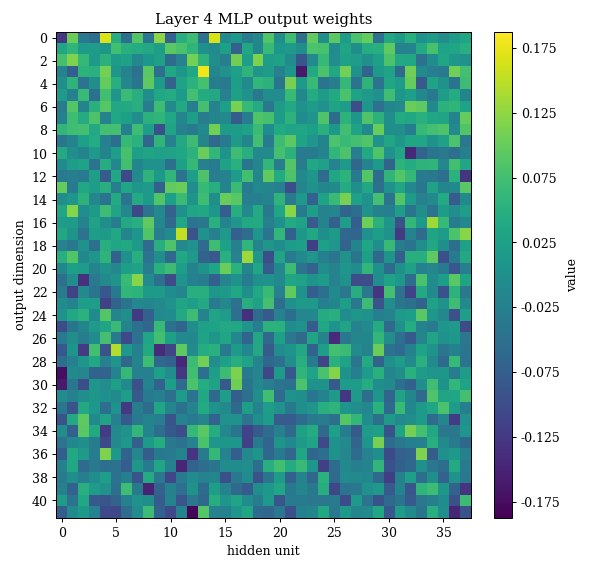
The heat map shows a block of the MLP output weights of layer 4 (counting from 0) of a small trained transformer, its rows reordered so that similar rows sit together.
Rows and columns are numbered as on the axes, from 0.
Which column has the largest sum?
13
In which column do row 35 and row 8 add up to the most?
29
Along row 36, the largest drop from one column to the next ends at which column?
34
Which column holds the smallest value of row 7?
16
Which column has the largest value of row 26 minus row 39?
8
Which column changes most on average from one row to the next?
4
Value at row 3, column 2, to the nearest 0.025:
0.05
